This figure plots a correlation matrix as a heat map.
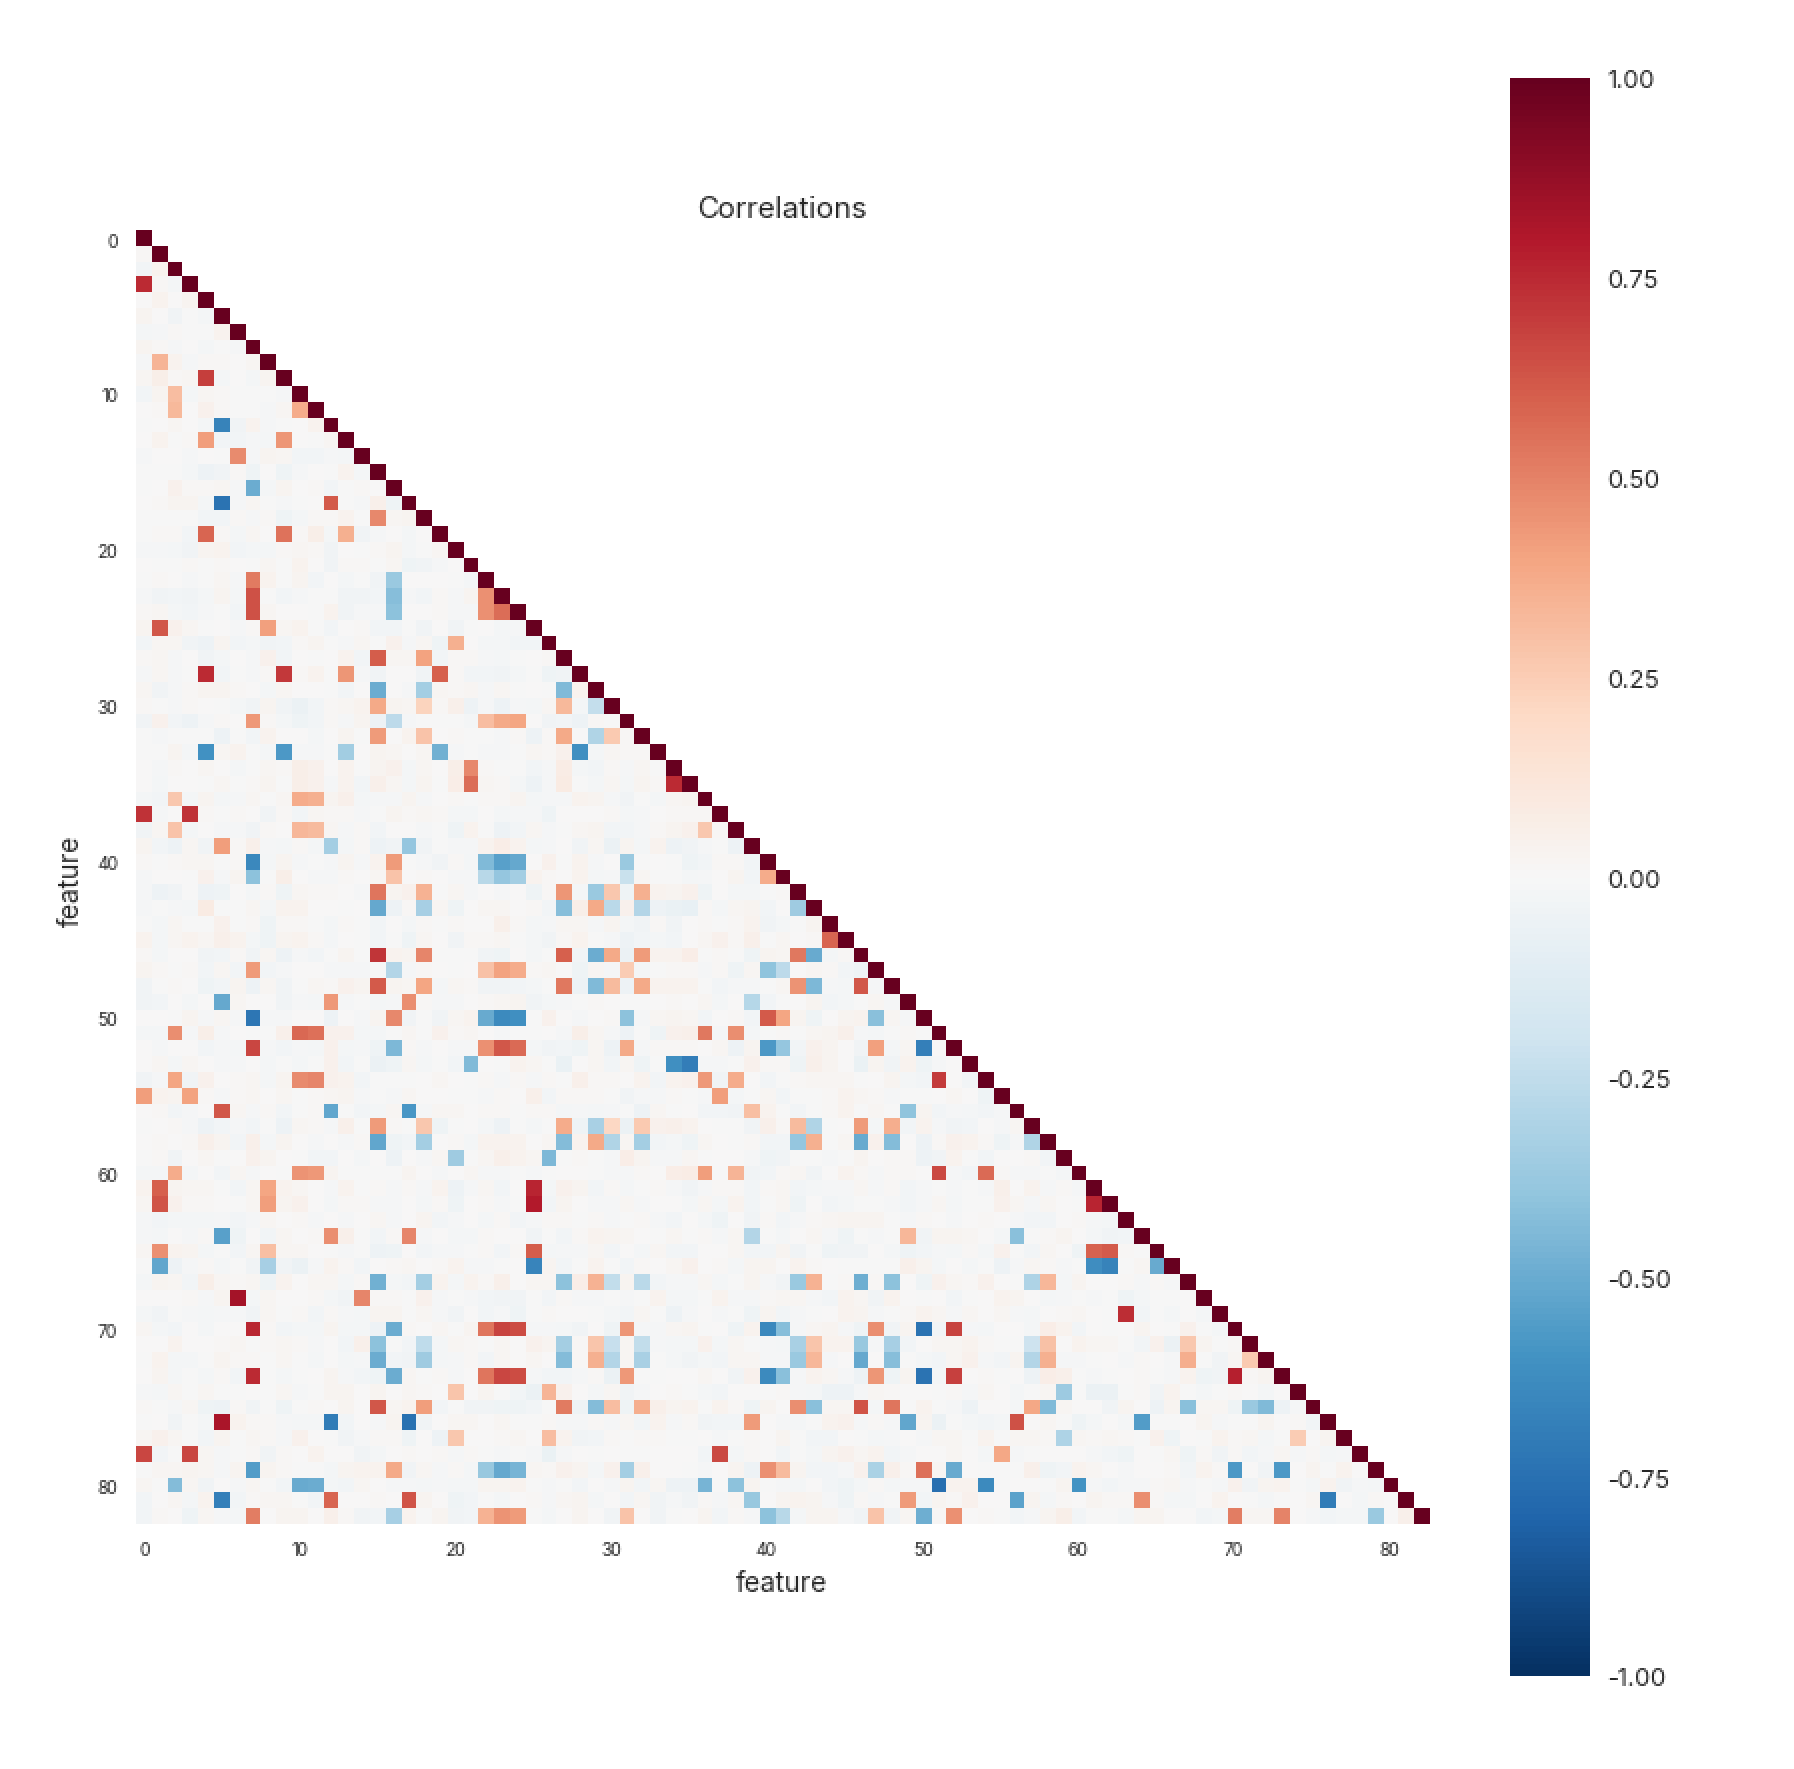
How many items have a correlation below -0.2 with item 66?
6
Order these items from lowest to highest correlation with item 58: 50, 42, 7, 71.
42, 50, 7, 71
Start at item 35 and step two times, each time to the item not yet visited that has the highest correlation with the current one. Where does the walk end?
21
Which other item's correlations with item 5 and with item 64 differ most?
76
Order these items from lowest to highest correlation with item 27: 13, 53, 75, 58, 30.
58, 53, 13, 30, 75
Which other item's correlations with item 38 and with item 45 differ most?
44
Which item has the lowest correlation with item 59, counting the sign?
26
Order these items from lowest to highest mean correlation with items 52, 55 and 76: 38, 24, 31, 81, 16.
81, 16, 38, 31, 24
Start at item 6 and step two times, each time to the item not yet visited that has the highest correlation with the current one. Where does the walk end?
14
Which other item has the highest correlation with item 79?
50
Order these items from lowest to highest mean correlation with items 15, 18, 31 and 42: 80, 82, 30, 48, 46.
80, 82, 30, 48, 46
